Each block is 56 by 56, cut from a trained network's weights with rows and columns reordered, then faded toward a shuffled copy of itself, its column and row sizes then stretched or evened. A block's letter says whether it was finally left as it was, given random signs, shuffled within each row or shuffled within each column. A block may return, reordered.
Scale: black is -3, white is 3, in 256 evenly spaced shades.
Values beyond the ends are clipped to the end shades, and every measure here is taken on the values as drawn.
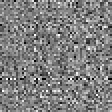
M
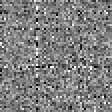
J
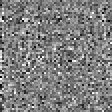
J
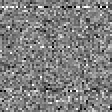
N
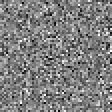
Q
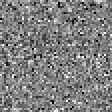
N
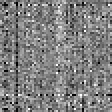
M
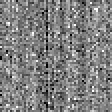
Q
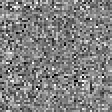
J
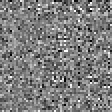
J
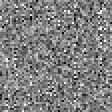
Q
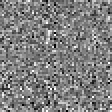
J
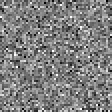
N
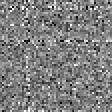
J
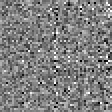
J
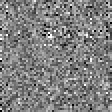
J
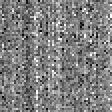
Q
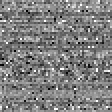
N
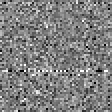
J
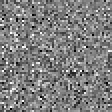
J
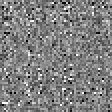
J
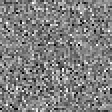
N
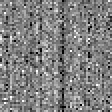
Q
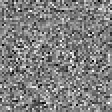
N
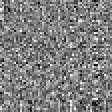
M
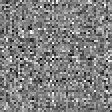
M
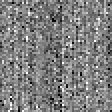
Q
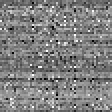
M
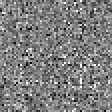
J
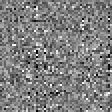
J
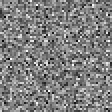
J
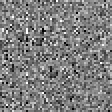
J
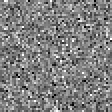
Q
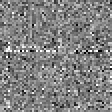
J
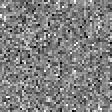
Q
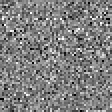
N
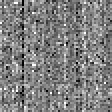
Q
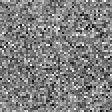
N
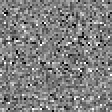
N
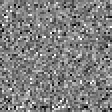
N
